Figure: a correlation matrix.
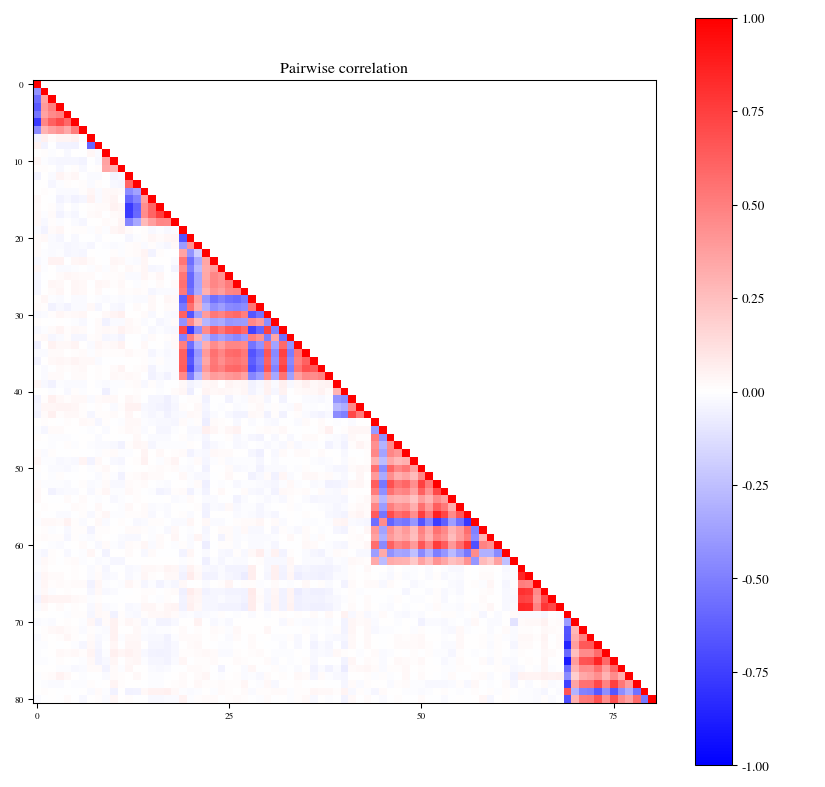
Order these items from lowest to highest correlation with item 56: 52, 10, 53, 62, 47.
10, 62, 47, 53, 52
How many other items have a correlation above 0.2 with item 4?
5
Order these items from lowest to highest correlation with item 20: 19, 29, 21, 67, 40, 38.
19, 38, 40, 67, 21, 29
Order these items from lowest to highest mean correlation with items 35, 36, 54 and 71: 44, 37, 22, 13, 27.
13, 44, 22, 27, 37
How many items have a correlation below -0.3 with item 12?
5
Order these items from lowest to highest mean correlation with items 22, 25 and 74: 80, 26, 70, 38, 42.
42, 70, 80, 38, 26
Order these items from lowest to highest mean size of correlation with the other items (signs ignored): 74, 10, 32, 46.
10, 74, 46, 32
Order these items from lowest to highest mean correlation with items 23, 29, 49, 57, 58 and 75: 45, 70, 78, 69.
69, 45, 70, 78
